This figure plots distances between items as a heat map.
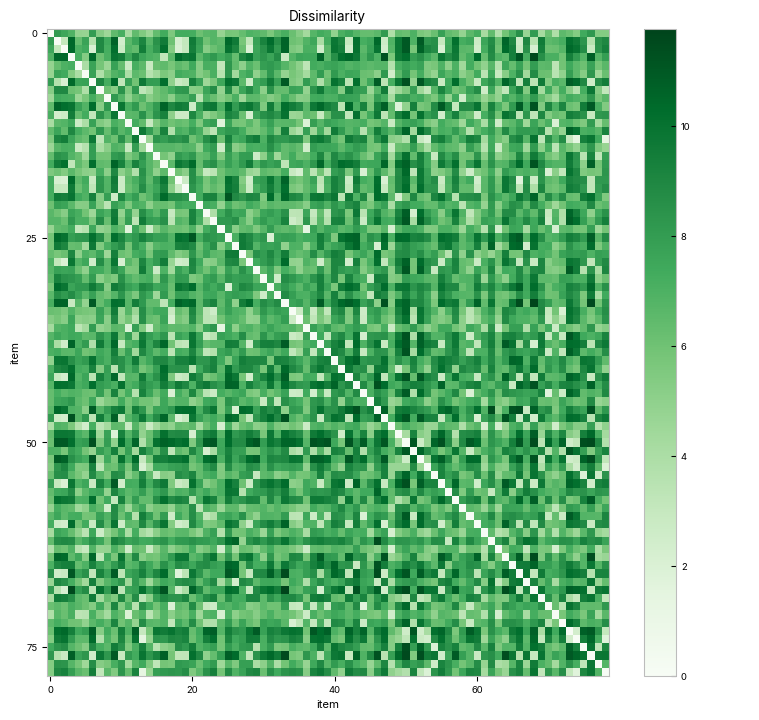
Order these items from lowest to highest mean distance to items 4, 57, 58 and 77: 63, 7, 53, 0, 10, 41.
63, 0, 7, 53, 41, 10
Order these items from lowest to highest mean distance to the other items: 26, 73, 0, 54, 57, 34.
0, 34, 54, 26, 57, 73
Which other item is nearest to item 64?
7
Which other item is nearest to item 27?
56
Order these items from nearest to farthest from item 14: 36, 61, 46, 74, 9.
36, 61, 74, 46, 9
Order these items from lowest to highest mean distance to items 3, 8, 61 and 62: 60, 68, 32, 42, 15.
15, 32, 60, 42, 68
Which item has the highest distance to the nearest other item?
40
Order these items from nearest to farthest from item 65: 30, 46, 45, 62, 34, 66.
62, 45, 30, 34, 66, 46
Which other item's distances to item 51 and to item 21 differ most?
22
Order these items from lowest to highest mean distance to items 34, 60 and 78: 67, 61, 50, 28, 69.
28, 61, 69, 67, 50
